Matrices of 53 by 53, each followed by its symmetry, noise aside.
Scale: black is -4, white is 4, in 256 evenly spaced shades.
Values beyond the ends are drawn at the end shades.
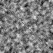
same after a half turn.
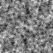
same after a half turn.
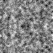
mirrored top to bottom.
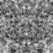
mirrored left to right.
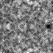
mirrored top to bottom.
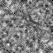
symmetric across the other diagonal.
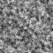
antisymmetric.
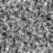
same after a half turn.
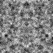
mirrored left to right.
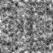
mirrored top to bottom.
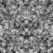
mirrored left to right.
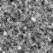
symmetric across the other diagonal.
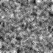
same after a half turn.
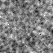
antisymmetric.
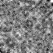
symmetric across the other diagonal.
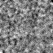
antisymmetric.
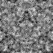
mirrored left to right.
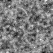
same after a half turn.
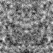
mirrored left to right.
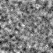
no symmetry.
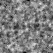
same after a half turn.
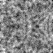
mirrored top to bottom.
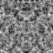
mirrored left to right.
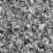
antisymmetric.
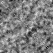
symmetric.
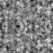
mirrored top to bottom.
